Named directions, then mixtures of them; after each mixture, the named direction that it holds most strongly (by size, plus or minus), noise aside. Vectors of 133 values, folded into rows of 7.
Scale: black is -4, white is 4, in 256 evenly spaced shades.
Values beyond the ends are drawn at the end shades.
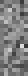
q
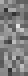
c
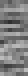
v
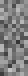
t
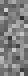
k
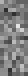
c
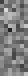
c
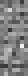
q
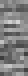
v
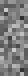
k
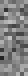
k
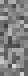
k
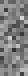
k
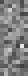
q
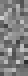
q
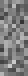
t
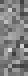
q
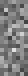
k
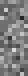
k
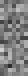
t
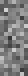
k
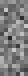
k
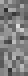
c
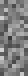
k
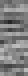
v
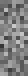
t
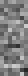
k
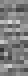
v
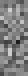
t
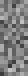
t
